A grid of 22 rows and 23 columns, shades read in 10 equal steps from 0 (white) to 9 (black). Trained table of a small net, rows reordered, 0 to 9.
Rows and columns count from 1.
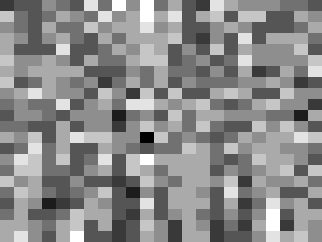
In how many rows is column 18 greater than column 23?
11
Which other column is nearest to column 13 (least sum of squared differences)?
8
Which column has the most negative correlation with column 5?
17
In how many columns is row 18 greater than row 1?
11
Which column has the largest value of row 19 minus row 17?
1
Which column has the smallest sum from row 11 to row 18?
3
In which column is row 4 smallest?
18
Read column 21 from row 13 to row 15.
3 4 3
